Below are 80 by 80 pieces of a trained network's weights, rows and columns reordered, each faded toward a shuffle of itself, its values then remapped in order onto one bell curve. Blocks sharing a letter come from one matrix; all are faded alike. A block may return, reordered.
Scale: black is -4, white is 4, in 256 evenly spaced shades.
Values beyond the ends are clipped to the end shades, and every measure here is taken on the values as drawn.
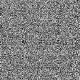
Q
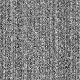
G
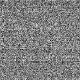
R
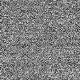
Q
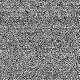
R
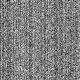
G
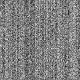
G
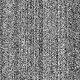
G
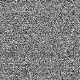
Q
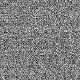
Q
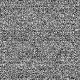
R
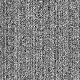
G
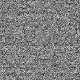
Q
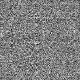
Q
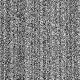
G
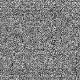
Q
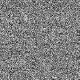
Q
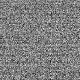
R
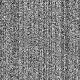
G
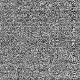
R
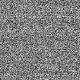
Q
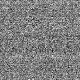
R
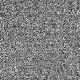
Q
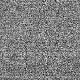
R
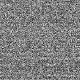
R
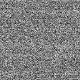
R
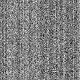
G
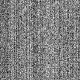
G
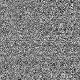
Q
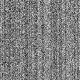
G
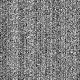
G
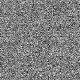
Q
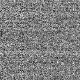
R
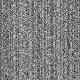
G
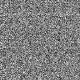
Q
